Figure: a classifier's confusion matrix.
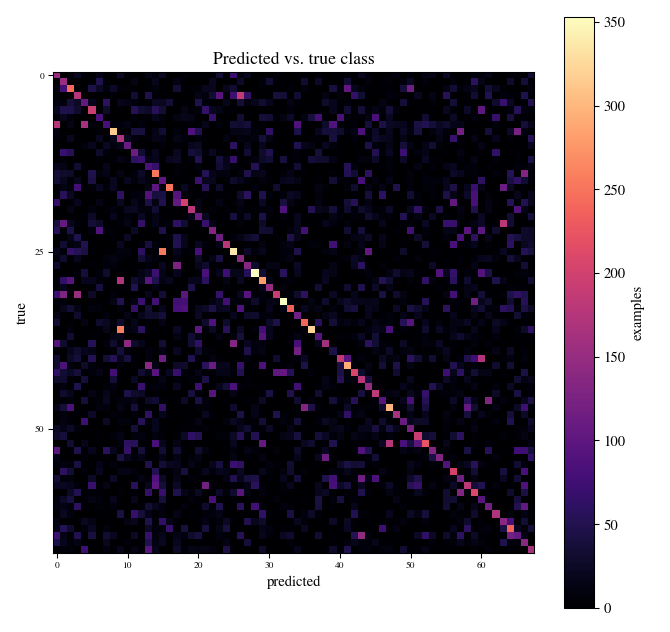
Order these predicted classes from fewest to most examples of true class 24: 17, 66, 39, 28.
28, 66, 17, 39
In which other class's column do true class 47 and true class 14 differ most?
35
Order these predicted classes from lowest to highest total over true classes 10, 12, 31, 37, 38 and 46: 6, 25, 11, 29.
6, 11, 29, 25
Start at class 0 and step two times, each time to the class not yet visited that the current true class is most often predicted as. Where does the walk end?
15
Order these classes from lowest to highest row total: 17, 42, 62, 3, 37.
37, 62, 17, 3, 42
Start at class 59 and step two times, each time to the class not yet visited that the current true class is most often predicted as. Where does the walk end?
43
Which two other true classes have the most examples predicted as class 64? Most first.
65, 63
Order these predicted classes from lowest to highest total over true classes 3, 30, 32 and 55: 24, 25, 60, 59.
60, 24, 25, 59
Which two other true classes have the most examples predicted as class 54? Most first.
28, 19
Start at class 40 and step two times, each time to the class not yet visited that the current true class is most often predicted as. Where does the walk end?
22
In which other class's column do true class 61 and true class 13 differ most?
66
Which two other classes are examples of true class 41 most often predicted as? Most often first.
13, 22
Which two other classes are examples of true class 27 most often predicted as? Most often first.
17, 43
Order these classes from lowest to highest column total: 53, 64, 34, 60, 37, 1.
53, 37, 60, 34, 64, 1
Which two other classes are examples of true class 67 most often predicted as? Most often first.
13, 4
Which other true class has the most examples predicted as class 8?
42
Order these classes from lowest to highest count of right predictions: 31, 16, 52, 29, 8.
31, 52, 16, 29, 8
